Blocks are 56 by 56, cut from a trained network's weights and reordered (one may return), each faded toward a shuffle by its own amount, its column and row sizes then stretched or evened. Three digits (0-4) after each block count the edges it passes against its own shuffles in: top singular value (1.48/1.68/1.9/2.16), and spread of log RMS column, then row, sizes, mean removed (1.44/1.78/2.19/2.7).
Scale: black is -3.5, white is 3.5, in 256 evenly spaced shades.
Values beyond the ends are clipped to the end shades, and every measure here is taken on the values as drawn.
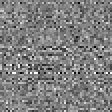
4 0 4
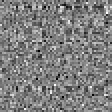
4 0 1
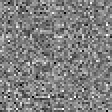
3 1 2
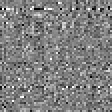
3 0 3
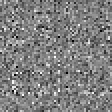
0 3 2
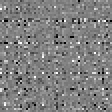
1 3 4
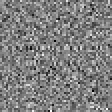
3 1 0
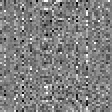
3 4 0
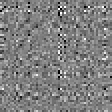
3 3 3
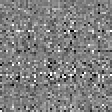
1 3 3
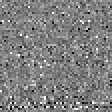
1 0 3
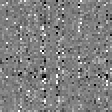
0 4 1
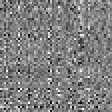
3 4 3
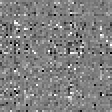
0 4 3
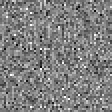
0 1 0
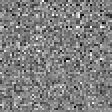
2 1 3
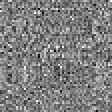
3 0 0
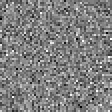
1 0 0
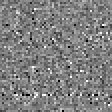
0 0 2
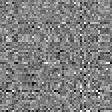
4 2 3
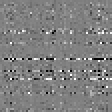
4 2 4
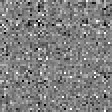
0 2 3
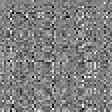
4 4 3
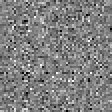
1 2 0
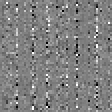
2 4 0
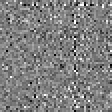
2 2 2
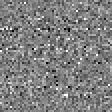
0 0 2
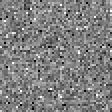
0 0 0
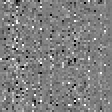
0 4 0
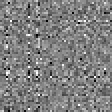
3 2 2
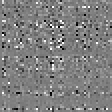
0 4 4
